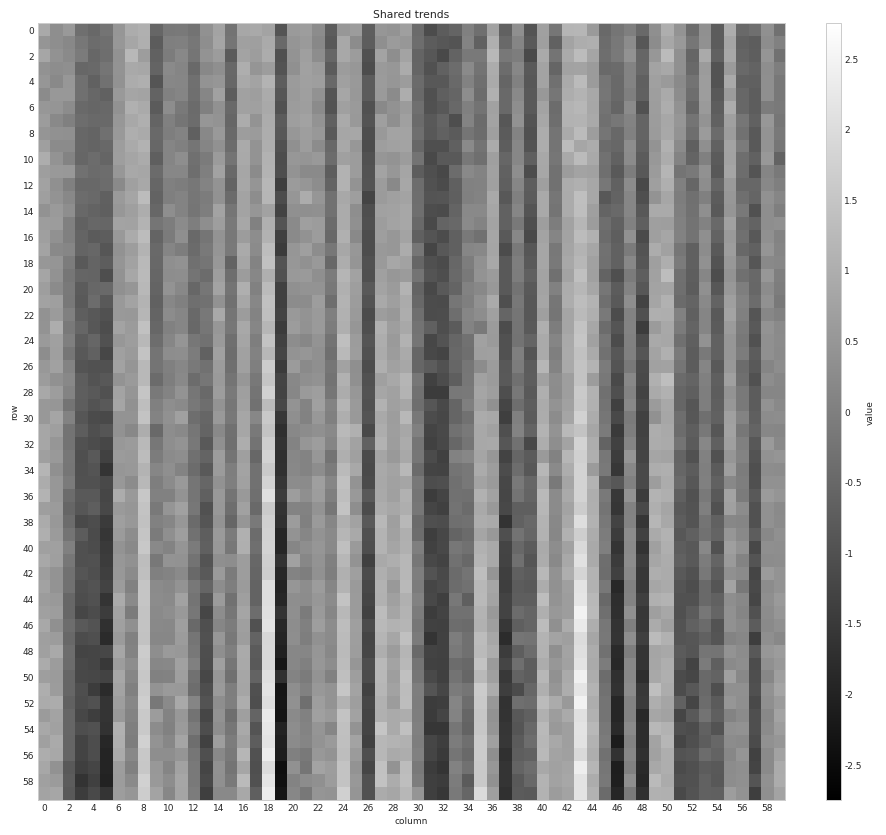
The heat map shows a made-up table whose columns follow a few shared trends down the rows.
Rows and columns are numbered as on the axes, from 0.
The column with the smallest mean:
19
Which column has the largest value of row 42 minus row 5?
35
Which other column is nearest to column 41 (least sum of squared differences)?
59
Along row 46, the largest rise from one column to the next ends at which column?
18
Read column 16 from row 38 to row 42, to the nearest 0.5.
0.5 1 1 0.5 0.5
